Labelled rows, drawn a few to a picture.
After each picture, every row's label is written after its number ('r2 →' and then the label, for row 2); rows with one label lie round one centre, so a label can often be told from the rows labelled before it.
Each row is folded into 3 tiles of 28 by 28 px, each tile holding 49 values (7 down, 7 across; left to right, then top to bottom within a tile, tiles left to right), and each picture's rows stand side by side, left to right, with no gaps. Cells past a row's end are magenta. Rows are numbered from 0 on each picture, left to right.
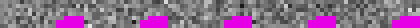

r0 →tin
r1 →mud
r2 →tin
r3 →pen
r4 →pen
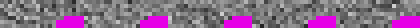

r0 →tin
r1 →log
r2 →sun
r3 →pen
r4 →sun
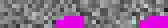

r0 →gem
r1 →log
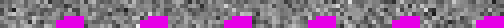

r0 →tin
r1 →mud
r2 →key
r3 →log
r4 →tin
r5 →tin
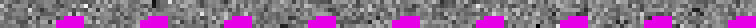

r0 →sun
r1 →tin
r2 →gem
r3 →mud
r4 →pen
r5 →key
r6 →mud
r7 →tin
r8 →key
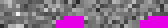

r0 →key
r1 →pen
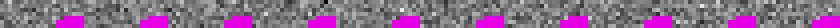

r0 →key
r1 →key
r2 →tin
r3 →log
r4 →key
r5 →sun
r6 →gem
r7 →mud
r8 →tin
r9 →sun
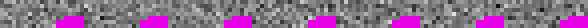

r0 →mud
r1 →sun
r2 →gem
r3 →pen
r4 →pen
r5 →gem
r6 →sun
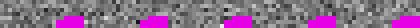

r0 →mud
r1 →key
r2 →mud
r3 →gem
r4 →gem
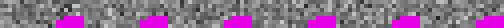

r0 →key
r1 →gem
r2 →pen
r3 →sun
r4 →key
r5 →gem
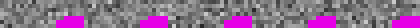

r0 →pen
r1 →key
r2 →mud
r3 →log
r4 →sun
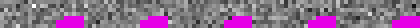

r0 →sun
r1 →gem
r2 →key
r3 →mud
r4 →gem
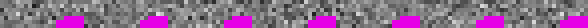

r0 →log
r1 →key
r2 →log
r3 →log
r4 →log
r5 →log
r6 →sun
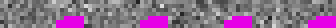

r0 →log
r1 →tin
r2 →gem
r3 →gem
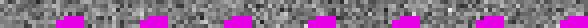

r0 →log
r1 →gem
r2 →log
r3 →mud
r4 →key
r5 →sun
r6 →mud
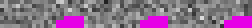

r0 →log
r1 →sun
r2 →pen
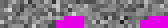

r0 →key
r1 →tin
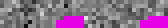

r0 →key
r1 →mud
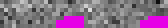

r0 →tin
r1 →tin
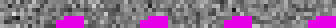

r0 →sun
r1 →key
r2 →tin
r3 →pen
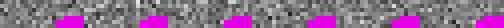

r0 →log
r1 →mud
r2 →tin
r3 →gem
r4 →sun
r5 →pen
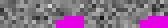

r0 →log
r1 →gem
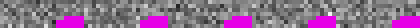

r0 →gem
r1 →mud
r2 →sun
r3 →sun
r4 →pen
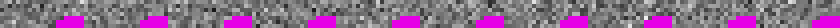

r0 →sun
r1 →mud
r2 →mud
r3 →gem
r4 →log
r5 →log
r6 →mud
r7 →log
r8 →mud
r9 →tin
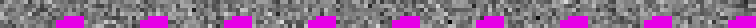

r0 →mud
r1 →sun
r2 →sun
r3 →sun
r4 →log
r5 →tin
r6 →log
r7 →sun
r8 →tin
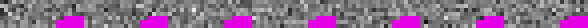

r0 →tin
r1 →key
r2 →gem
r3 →mud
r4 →sun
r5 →mud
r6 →mud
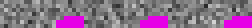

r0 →tin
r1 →log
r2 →tin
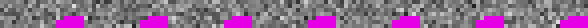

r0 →log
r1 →sun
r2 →mud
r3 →log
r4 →key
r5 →sun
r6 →pen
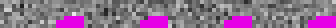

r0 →key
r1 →key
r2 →key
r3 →sun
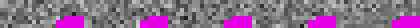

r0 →log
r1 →mud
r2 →gem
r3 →sun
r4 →tin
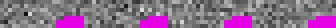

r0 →pen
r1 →key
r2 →mud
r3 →pen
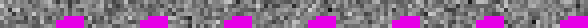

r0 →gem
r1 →gem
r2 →log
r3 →log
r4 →sun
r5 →tin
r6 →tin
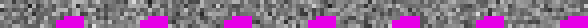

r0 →sun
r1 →key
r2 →sun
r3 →pen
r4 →mud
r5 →sun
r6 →mud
